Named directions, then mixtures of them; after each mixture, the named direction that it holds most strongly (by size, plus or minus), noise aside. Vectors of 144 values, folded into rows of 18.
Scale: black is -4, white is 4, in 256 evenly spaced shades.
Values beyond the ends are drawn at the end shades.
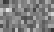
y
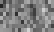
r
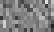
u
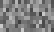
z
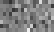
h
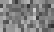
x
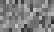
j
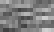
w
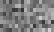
h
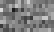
w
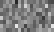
j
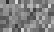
j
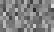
z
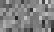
u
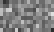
y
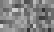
h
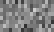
j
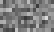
y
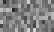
y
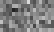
h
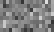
u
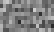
z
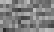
w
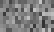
z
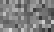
j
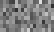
h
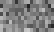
x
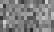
u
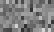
j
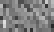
u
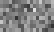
x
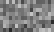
j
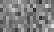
x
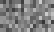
h
